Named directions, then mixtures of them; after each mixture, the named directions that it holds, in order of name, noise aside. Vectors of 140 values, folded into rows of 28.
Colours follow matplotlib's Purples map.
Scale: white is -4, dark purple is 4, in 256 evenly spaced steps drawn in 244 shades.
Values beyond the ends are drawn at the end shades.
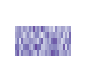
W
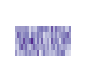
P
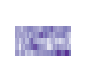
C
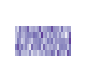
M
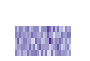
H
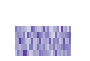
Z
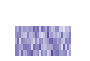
H, W.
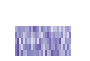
H, P, W.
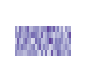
H, M.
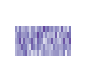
M, P, Z.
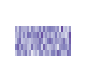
M, Z.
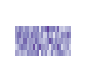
H, P.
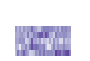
C, Z.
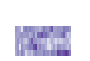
C.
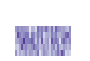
P.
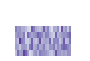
Z.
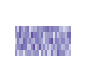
H, M, P.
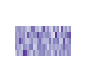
Z.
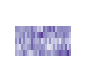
C, W, Z.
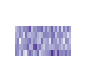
C, W, Z.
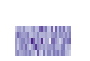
H, P, W.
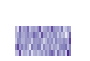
M.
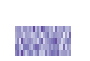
W.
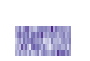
C, M, P.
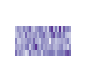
C, H, Z.
